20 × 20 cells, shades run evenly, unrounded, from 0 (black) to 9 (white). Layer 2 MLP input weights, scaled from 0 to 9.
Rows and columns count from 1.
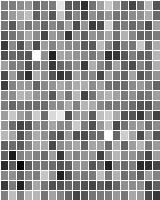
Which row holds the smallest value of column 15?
6
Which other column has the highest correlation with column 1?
14
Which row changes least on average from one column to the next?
11
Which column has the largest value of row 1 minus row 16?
8
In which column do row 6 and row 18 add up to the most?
5
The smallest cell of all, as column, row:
3, 17
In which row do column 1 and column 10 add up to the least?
19
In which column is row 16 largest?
15
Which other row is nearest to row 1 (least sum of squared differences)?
2
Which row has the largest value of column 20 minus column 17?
7
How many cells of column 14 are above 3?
17
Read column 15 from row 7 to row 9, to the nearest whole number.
6 4 4
